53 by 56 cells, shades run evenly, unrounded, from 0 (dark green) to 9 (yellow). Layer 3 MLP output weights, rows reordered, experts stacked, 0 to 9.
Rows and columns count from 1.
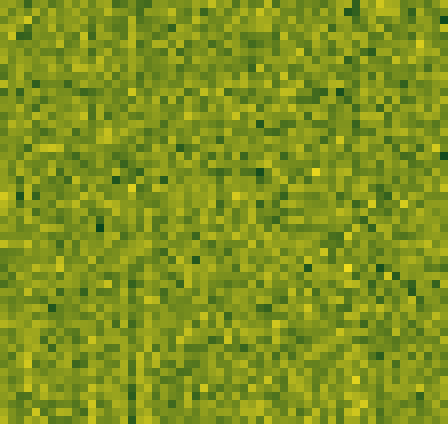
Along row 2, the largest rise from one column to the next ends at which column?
53
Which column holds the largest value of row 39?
39
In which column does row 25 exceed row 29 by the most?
13
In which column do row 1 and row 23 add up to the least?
15
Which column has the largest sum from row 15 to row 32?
4
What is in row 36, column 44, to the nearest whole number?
7
